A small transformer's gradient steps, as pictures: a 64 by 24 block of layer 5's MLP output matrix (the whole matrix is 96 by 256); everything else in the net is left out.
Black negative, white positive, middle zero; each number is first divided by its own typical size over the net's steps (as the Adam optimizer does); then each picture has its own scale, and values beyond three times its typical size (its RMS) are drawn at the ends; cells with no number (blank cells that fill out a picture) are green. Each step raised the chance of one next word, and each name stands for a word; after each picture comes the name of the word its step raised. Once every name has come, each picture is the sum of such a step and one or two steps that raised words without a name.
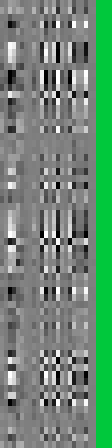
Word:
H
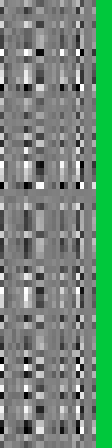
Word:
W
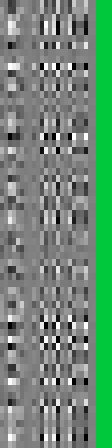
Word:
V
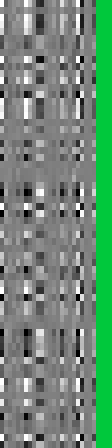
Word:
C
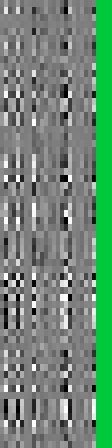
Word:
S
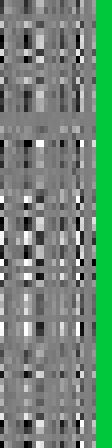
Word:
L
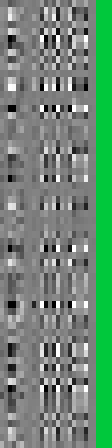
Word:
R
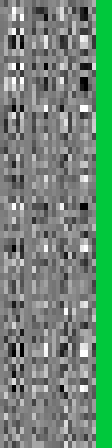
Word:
R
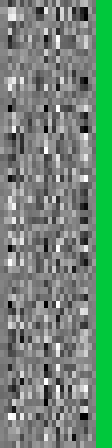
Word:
R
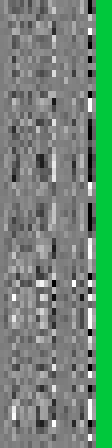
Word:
S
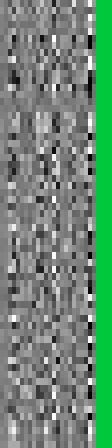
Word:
W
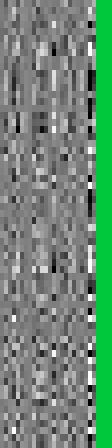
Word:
H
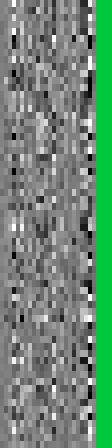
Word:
R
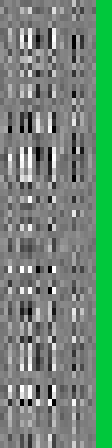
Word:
S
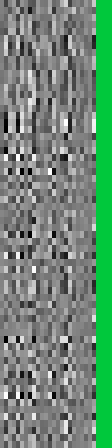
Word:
H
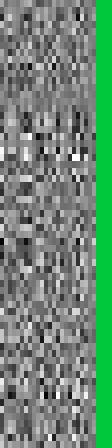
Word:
V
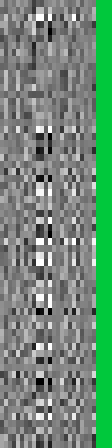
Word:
H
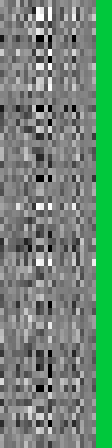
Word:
R
